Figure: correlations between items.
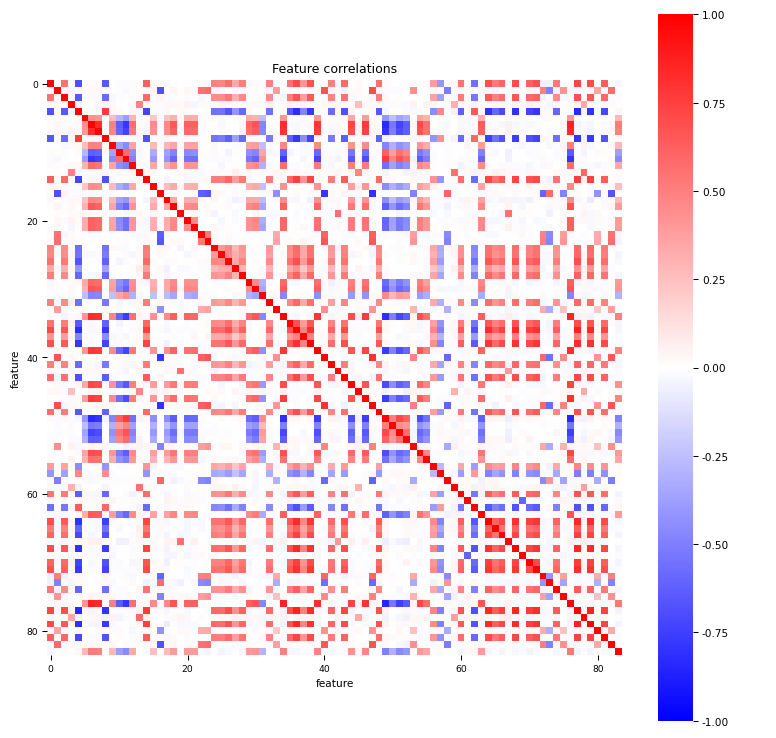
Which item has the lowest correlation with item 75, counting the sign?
16
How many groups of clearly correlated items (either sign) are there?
6
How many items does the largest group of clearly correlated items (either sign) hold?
32
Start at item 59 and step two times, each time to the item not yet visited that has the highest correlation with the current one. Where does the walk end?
78
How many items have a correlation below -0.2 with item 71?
4
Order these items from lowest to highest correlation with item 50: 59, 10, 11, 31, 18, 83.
18, 83, 59, 31, 10, 11
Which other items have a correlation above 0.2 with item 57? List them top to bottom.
4, 8, 62
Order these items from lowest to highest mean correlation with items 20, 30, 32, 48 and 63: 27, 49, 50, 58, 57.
49, 50, 57, 58, 27
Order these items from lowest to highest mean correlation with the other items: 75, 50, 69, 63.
50, 69, 75, 63
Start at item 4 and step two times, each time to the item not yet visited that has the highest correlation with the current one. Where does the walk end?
62
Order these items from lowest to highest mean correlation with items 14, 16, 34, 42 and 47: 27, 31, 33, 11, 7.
11, 31, 33, 27, 7
